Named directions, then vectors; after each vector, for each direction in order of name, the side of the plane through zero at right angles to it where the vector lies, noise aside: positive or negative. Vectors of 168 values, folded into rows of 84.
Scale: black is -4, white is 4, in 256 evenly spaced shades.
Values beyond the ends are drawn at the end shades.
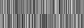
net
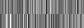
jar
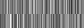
positive, negative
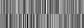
negative, negative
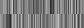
negative, positive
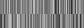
positive, negative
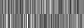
positive, positive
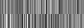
positive, positive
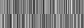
negative, positive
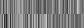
negative, negative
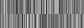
positive, positive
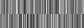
negative, negative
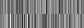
positive, positive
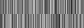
positive, negative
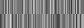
positive, negative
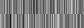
negative, positive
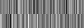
negative, positive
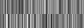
positive, positive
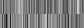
negative, negative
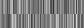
negative, positive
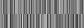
negative, negative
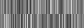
positive, positive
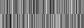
negative, positive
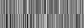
negative, negative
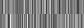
positive, positive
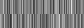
negative, positive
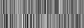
negative, negative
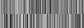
negative, negative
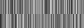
positive, negative
